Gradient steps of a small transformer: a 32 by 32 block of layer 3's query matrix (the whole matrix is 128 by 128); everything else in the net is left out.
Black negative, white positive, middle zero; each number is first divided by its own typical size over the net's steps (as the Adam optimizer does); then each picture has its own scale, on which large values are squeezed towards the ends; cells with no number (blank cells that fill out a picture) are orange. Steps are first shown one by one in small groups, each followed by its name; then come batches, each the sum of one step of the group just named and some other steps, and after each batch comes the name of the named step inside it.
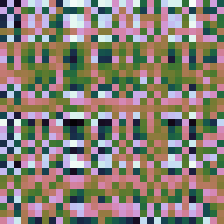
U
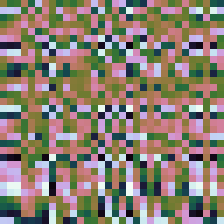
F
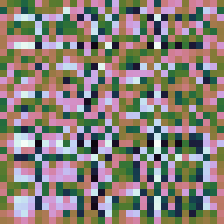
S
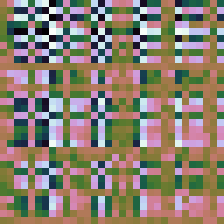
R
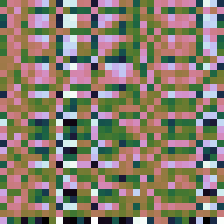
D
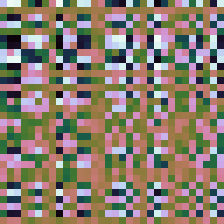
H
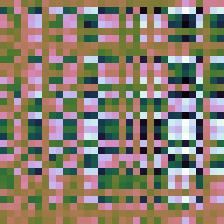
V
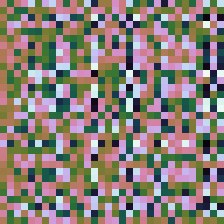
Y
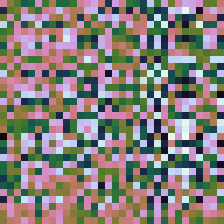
V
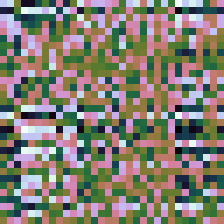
U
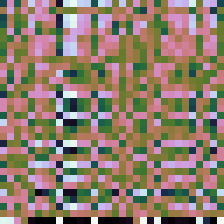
D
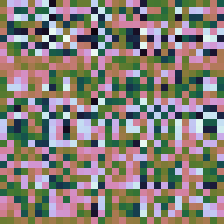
R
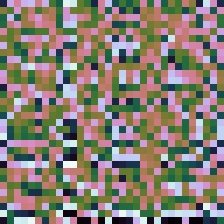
D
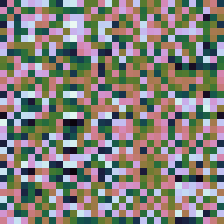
U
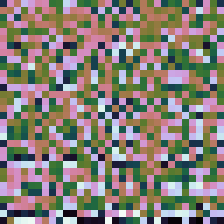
F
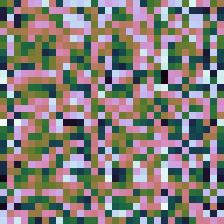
U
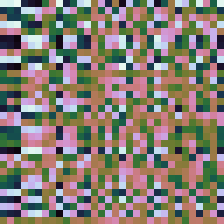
H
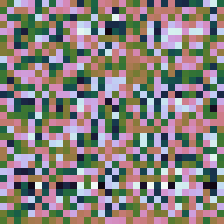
R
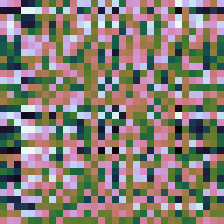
U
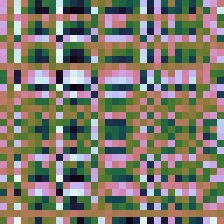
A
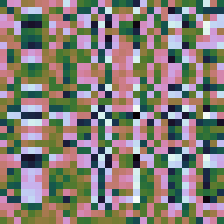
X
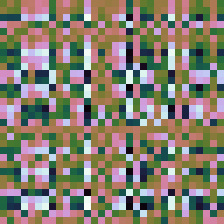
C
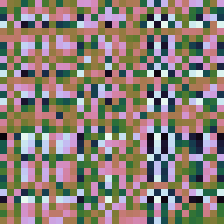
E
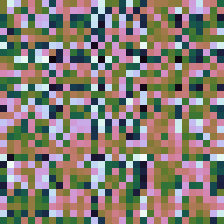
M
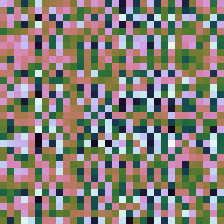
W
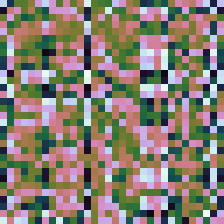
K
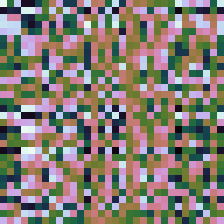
K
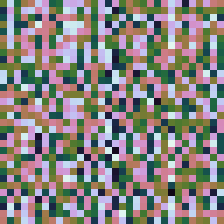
W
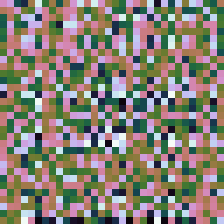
W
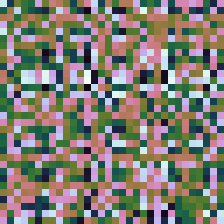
K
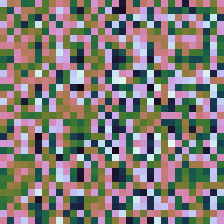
W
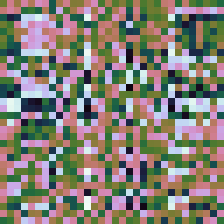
C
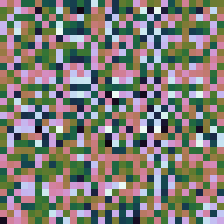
A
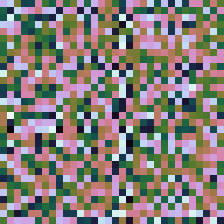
W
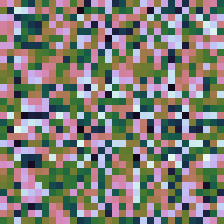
X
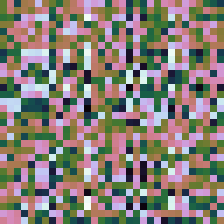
C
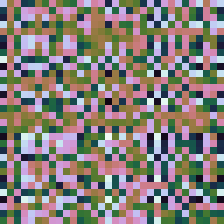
E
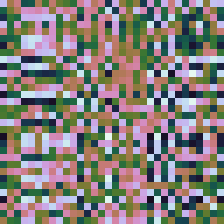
E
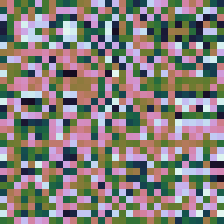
M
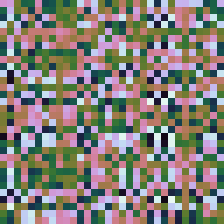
E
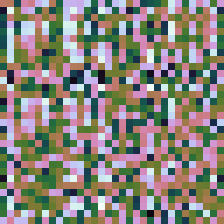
K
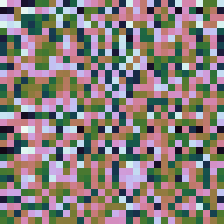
K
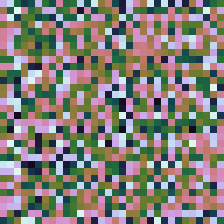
W
